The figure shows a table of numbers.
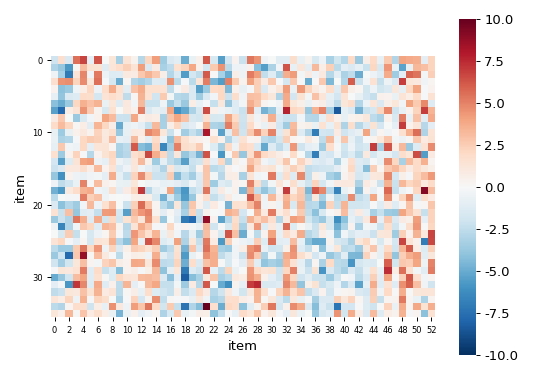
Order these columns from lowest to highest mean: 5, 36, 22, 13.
36, 22, 5, 13
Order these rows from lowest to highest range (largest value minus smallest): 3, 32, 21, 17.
32, 17, 21, 3
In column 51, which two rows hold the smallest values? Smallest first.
25, 13
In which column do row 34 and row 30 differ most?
21
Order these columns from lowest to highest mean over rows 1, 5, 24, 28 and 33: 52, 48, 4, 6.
6, 48, 4, 52
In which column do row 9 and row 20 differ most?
24
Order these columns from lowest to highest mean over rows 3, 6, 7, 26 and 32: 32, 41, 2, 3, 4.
2, 41, 3, 32, 4
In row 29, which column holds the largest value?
46
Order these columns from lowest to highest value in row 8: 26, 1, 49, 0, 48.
26, 49, 0, 1, 48
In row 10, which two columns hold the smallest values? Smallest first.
36, 23
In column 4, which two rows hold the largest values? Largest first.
27, 0
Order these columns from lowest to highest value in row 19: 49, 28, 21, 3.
3, 21, 28, 49
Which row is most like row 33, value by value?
35
